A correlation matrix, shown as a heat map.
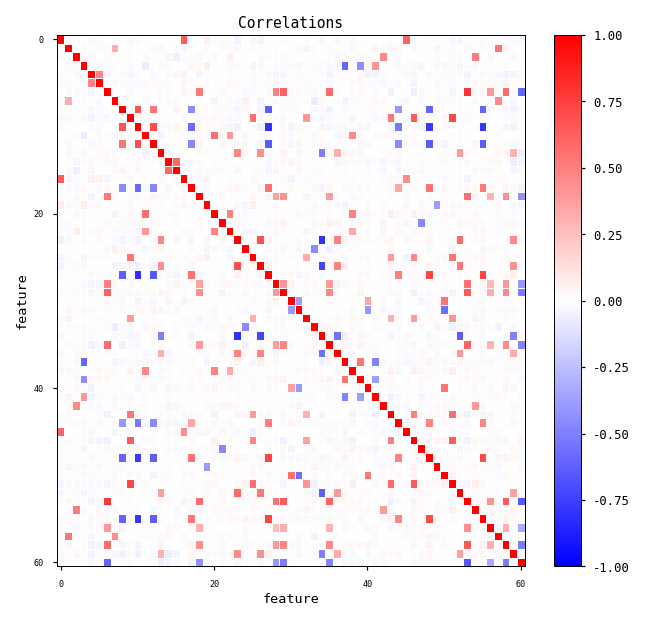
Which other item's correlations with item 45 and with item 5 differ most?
0
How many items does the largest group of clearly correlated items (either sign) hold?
9
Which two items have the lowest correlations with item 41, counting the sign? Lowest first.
37, 39
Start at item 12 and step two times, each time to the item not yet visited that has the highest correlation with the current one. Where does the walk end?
8
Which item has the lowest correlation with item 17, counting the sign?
10
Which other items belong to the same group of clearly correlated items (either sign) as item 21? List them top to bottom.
47
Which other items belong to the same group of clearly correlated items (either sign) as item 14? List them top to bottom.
15
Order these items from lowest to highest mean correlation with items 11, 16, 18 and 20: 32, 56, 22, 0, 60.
60, 32, 56, 0, 22
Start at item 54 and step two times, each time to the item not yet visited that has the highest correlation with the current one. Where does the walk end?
42
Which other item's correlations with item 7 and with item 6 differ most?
53
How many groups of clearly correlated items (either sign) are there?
15
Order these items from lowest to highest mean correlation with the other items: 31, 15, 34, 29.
34, 31, 15, 29
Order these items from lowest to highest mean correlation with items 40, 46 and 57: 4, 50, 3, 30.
4, 3, 30, 50
